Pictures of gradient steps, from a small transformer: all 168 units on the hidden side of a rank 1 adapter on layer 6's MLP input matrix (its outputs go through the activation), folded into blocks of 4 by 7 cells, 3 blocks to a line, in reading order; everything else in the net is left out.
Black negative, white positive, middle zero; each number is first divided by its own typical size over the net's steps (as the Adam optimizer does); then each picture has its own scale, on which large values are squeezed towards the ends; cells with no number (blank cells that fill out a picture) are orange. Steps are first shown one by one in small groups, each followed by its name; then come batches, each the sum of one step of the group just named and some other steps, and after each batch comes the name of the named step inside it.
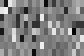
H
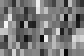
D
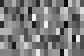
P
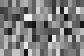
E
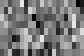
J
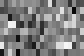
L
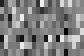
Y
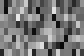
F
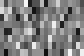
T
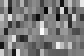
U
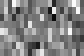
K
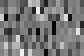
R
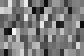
T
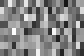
P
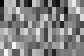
K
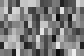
U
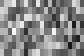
K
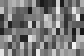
H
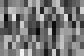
R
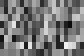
F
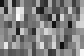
F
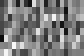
Y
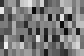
Y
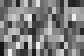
F
